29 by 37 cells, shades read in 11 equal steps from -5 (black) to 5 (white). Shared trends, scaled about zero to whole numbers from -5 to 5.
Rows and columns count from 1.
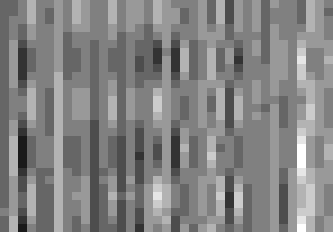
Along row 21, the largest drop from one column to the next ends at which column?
3
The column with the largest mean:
34
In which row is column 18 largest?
25
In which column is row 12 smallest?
26
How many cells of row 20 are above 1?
5
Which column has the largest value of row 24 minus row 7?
18
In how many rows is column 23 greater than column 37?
14
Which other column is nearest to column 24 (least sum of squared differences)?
37
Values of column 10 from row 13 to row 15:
1 1 1
